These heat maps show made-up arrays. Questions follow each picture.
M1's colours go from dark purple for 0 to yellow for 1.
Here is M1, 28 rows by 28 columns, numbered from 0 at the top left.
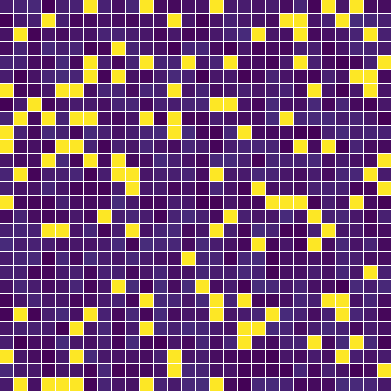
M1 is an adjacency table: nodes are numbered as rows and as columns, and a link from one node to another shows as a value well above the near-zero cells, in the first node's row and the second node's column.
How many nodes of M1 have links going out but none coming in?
1
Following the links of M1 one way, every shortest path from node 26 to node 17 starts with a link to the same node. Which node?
node 12
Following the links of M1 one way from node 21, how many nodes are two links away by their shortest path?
8
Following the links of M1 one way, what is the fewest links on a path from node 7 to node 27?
3
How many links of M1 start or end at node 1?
10
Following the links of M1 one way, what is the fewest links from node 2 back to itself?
4
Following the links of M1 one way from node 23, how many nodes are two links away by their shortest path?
9
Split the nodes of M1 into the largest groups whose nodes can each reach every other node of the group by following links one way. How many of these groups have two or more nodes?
1
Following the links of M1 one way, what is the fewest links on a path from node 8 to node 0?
2
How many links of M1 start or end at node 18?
5
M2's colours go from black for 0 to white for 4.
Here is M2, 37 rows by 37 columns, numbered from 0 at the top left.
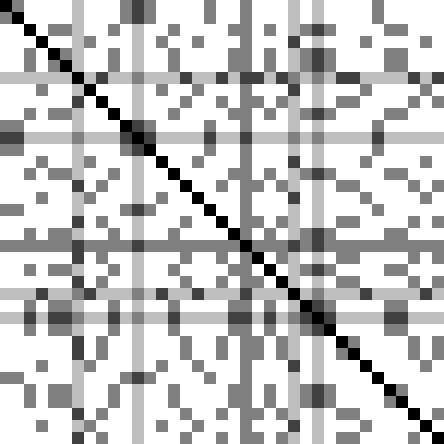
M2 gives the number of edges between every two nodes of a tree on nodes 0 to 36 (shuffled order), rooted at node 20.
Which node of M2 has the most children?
26
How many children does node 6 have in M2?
9
